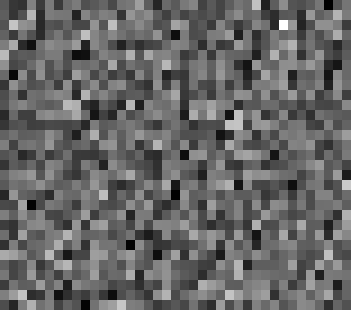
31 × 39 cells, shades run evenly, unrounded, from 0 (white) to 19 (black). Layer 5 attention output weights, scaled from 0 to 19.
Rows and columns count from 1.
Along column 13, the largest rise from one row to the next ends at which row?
8
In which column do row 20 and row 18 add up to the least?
12
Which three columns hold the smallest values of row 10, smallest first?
10, 20, 33
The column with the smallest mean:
32
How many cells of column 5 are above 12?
14
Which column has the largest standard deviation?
27
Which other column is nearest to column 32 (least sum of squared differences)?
36
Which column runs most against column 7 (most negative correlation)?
29
